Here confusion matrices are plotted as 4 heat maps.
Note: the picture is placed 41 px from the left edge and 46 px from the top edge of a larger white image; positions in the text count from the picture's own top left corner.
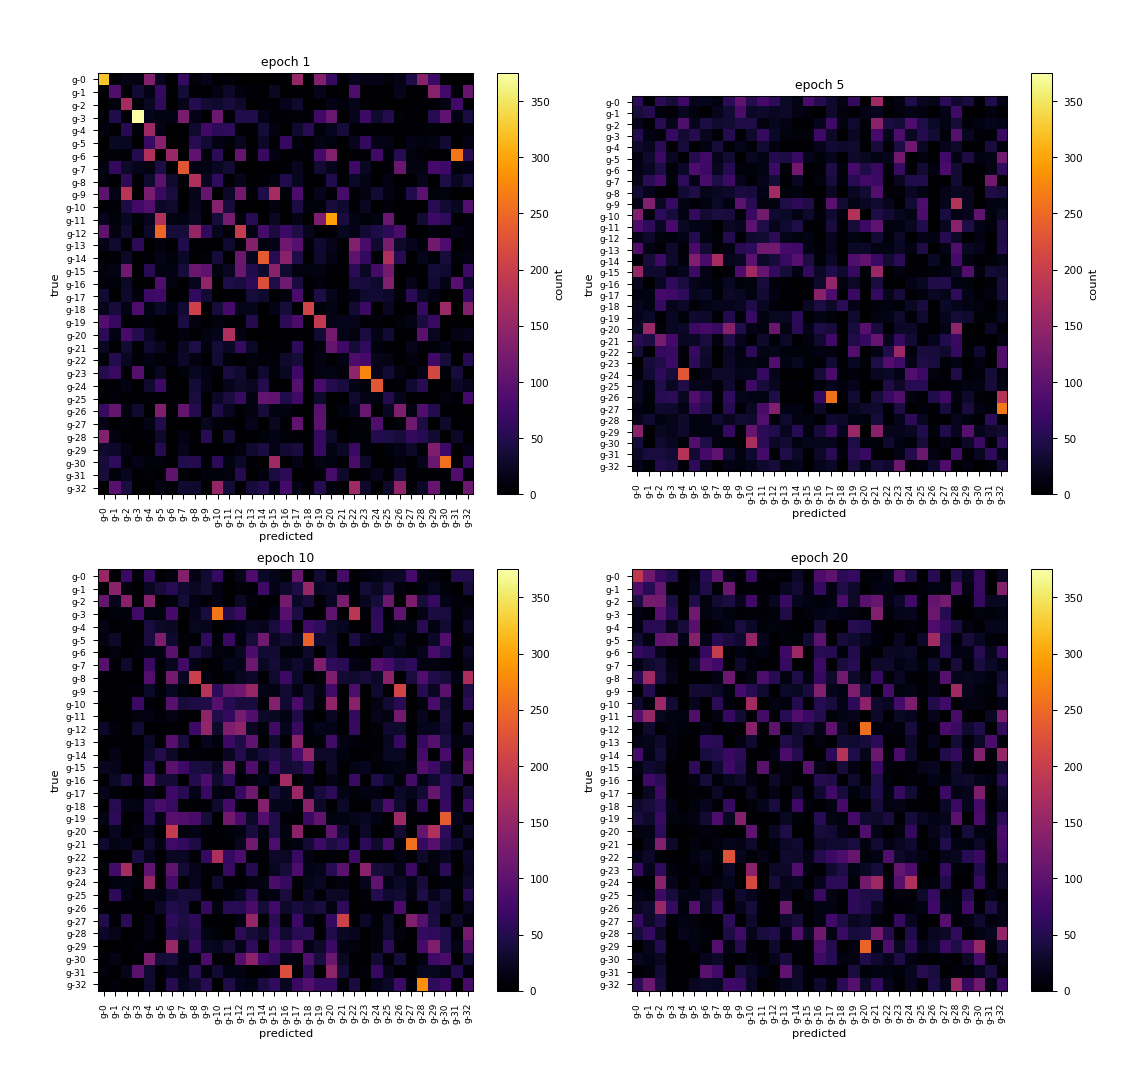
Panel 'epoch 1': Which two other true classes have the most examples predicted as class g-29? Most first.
g-23, g-1
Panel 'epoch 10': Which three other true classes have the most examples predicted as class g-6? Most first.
g-20, g-29, g-8
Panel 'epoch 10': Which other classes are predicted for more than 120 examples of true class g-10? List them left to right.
g-15, g-20, g-22
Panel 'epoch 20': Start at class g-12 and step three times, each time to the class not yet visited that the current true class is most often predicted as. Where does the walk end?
g-2
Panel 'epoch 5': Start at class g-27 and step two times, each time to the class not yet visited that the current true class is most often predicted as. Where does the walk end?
g-23
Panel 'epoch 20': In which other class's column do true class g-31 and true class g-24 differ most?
g-10
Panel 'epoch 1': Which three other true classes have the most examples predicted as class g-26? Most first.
g-32, g-7, g-12
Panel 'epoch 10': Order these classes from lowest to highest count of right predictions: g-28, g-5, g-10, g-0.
g-28, g-10, g-5, g-0
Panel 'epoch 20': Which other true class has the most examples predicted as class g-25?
g-31
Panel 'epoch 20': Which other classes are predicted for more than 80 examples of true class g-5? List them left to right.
g-2, g-3, g-10, g-16, g-26
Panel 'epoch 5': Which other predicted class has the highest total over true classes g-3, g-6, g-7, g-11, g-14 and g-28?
g-21
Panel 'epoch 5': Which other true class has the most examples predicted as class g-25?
g-31
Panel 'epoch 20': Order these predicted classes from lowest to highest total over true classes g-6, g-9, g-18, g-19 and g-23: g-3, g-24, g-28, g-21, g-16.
g-3, g-21, g-24, g-16, g-28
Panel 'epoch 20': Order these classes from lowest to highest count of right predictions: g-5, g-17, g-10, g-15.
g-17, g-15, g-5, g-10
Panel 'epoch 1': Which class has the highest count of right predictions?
g-3
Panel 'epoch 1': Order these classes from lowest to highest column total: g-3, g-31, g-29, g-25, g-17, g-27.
g-27, g-31, g-3, g-25, g-17, g-29
